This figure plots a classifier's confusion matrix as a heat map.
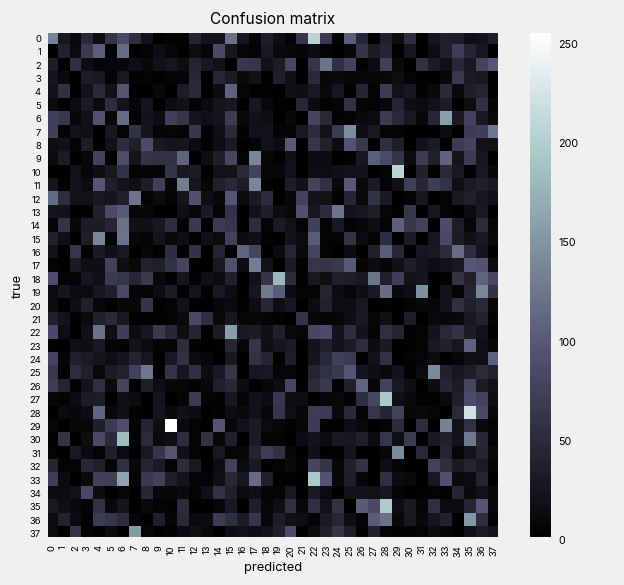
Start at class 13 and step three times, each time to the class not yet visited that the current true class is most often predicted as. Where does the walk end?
7
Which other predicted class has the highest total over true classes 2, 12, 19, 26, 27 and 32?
28
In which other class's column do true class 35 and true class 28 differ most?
26
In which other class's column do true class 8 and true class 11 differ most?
17
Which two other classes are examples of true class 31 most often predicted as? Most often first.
29, 10
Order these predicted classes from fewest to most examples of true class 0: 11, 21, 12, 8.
11, 8, 12, 21
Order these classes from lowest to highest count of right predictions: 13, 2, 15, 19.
13, 2, 15, 19
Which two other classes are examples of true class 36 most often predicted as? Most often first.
35, 28
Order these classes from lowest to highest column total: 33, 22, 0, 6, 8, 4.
8, 0, 33, 4, 22, 6
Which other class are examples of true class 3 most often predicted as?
34
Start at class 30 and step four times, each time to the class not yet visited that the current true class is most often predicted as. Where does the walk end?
15
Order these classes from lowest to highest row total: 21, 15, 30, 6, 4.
21, 4, 15, 30, 6
